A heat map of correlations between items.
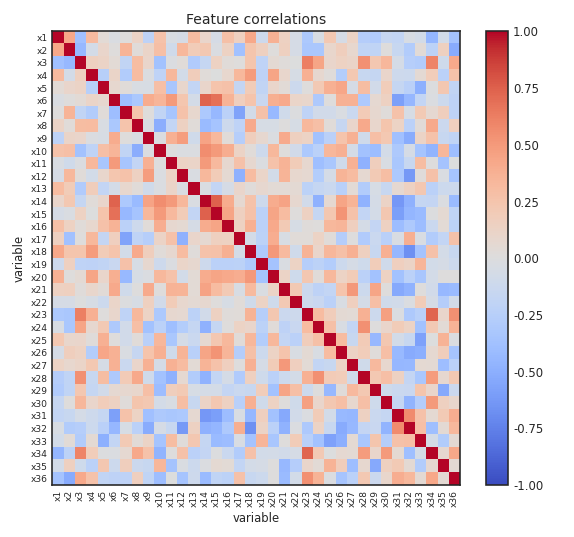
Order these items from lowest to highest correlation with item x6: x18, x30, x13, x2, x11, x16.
x13, x2, x30, x18, x16, x11
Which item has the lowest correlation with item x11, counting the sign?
x28
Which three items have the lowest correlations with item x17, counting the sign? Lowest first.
x7, x12, x2
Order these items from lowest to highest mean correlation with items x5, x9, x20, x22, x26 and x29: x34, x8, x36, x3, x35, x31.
x31, x36, x35, x8, x34, x3
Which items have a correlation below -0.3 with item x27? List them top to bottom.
x31, x32, x35
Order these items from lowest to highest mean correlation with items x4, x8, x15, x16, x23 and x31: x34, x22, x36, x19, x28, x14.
x19, x22, x14, x28, x36, x34
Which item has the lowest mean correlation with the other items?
x32
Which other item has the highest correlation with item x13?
x1
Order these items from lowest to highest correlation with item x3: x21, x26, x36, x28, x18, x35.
x35, x21, x26, x18, x36, x28
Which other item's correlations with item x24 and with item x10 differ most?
x14
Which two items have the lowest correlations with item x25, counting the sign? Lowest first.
x33, x29
